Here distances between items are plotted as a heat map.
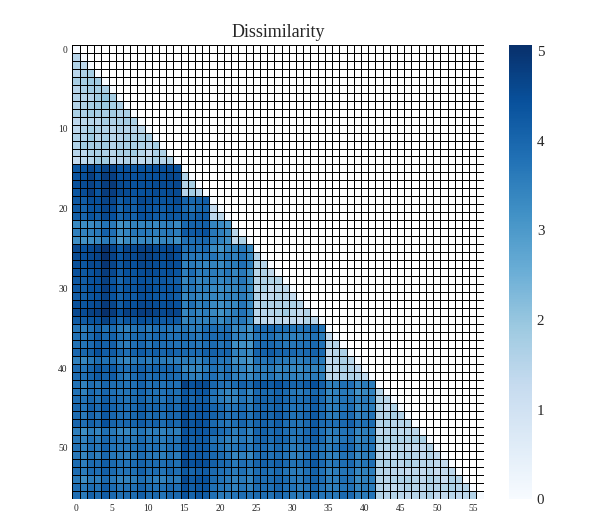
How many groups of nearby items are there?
7
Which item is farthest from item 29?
4
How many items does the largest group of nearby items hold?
15
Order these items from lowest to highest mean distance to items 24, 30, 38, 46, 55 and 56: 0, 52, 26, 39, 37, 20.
52, 39, 37, 26, 20, 0
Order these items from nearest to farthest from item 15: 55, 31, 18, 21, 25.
18, 31, 25, 21, 55
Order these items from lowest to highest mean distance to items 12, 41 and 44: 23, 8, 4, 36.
36, 8, 4, 23
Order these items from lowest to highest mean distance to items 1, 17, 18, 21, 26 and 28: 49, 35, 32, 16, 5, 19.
32, 16, 19, 35, 49, 5
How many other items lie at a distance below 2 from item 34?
9
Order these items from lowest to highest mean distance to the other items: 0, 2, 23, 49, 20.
49, 0, 2, 23, 20
